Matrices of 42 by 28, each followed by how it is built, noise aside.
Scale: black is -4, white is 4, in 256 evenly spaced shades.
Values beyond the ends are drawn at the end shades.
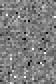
sparse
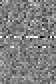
uneven rows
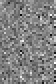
uneven columns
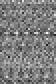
repeating columns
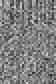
blocks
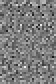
repeating columns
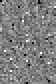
sparse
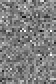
uneven rows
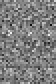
repeating columns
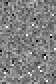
sparse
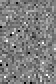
sparse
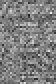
blocks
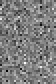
uneven columns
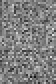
blocks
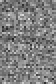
blocks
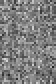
blocks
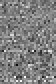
uneven rows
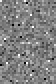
sparse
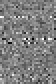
uneven rows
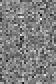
uneven columns
